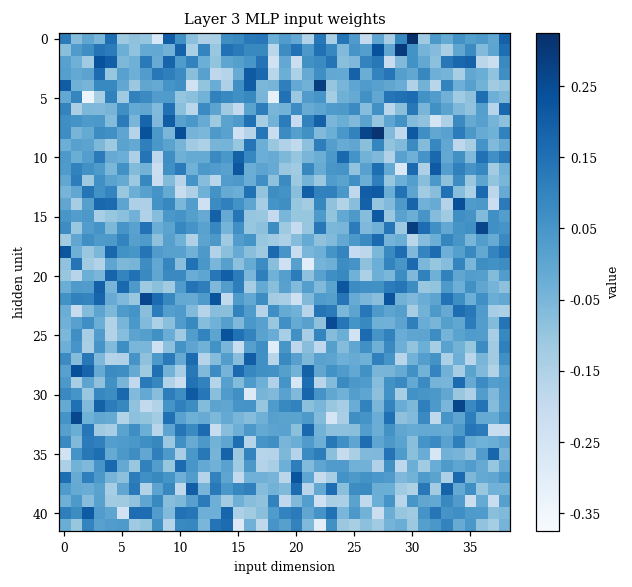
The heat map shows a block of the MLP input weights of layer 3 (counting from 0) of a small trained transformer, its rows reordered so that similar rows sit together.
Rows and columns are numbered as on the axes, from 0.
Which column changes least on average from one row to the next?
17
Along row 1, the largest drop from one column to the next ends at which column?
11
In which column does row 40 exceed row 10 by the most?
6
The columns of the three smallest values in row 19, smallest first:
21, 19, 3
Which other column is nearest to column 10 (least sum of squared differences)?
35
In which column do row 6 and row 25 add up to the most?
38
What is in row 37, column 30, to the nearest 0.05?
-0.05
